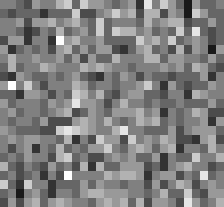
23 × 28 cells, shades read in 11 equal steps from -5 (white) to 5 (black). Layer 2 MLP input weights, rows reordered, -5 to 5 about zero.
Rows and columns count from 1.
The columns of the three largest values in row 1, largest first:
24, 18, 4
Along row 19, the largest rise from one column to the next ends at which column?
12
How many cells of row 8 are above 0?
6
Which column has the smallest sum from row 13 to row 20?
9
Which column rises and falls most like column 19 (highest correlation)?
3
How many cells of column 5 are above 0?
8
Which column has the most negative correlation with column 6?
16
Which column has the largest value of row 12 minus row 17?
14
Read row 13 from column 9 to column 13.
-2 2 1 -1 0
